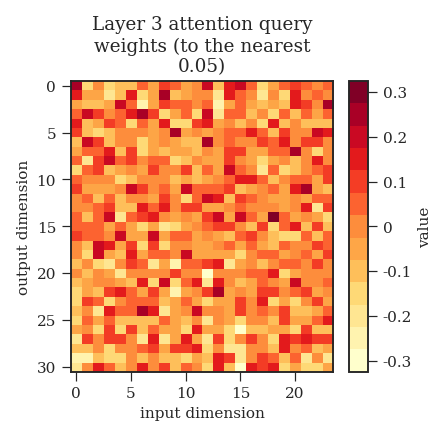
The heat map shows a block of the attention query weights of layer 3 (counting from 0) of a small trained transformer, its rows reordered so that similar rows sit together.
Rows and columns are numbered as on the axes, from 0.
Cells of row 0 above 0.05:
6
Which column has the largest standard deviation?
12
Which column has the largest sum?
5
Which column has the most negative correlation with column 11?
2
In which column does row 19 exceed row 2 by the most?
13
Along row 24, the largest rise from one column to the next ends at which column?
3
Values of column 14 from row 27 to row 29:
-0.15 -0.2 0.1
